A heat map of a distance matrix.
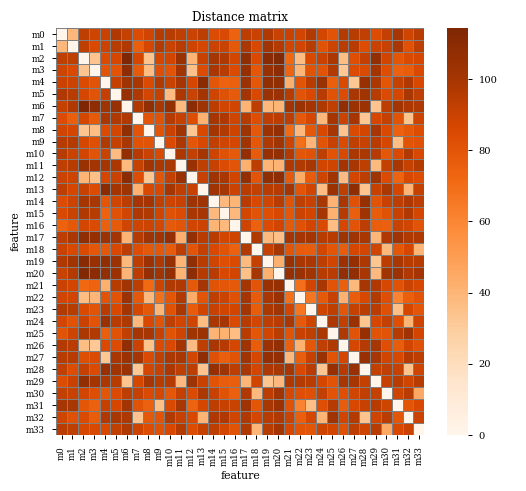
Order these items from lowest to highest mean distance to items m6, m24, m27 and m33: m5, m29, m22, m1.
m29, m22, m1, m5
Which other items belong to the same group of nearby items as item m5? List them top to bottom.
m10
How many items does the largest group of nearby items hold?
6
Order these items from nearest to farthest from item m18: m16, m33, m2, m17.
m33, m16, m2, m17
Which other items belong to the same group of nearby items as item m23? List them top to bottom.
m9, m31
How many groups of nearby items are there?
9
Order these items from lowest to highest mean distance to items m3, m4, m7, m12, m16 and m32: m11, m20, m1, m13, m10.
m13, m1, m10, m11, m20
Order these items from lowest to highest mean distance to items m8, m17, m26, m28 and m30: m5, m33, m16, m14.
m33, m16, m5, m14
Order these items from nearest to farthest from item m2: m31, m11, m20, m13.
m31, m13, m11, m20
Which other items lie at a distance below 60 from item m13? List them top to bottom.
m7, m24, m28, m32
